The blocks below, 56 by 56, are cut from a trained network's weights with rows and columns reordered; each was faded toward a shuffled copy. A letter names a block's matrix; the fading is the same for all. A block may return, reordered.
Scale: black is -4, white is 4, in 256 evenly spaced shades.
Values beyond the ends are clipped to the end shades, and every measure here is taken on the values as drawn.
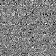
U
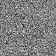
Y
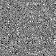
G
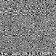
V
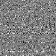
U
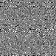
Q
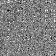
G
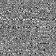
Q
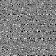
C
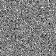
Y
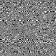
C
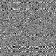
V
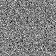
Y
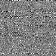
Q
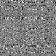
Q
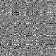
V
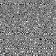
Q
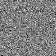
Y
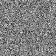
Y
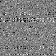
C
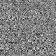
U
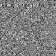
U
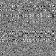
V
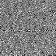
U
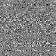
Q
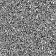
Y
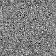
Y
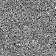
Y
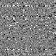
V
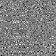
Q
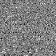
U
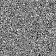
Y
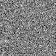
Y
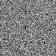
Y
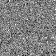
Y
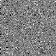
G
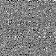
G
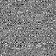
Q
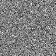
Y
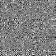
Q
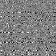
C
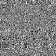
U
